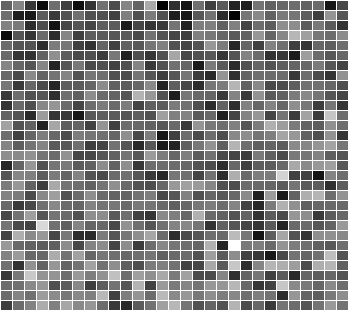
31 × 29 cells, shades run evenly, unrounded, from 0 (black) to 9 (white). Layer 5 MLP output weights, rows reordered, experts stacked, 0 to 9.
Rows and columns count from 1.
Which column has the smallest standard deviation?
6
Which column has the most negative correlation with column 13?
15
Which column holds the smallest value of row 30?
24
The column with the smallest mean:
19
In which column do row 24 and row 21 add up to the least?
22
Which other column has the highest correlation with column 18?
20
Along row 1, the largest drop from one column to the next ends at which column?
14
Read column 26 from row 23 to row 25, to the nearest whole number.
4 2 4
